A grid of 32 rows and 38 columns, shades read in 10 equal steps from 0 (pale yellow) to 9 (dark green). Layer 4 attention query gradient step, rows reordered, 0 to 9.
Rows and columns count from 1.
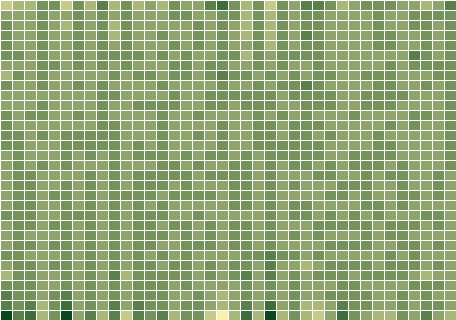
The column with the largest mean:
23
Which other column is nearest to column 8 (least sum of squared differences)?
2
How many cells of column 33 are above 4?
17
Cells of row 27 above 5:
1
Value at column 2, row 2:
4
